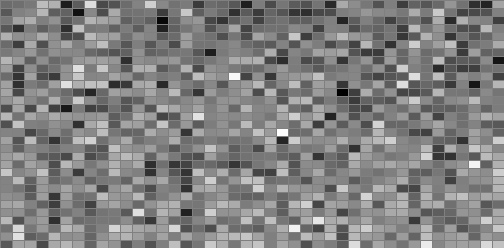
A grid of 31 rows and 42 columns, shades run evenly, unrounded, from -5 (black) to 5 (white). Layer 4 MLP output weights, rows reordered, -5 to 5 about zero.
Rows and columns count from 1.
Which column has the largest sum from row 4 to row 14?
7
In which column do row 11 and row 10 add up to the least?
2
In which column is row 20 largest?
36
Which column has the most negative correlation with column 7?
4
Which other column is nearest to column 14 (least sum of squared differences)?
19
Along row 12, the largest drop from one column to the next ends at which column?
29
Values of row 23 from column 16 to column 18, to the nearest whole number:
-2 0 3
